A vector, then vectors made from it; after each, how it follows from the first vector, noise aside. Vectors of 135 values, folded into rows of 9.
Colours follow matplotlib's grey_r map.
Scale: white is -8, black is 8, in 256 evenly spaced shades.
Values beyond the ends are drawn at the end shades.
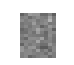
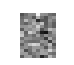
wrapped around, scaled up.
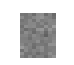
wrapped around, negated, shrunk.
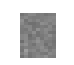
reversed, shrunk.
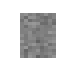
reversed, negated, shrunk.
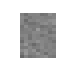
reversed, shrunk.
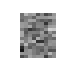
wrapped around, negated, scaled up.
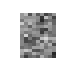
wrapped around, negated, scaled up.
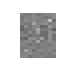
partly zeroed.
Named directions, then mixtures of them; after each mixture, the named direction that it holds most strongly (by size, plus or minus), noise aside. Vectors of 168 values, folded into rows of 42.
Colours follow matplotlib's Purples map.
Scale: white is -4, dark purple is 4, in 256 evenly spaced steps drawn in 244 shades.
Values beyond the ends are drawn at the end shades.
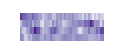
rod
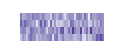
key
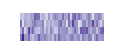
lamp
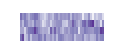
rod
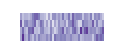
lamp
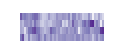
rod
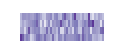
key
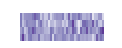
lamp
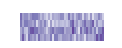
key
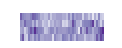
rod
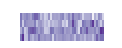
lamp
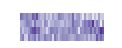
rod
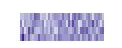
lamp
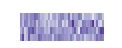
lamp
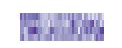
rod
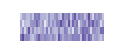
lamp
